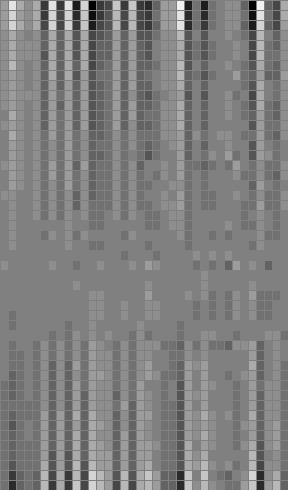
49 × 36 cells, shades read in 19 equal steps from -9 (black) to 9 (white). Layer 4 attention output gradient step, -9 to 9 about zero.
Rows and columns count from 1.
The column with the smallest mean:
12
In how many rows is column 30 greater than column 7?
19
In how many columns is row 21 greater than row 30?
13
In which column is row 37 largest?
32
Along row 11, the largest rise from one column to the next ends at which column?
33
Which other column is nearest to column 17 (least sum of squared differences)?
15
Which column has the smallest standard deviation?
28
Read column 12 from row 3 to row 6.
-7 -4 -4 -4
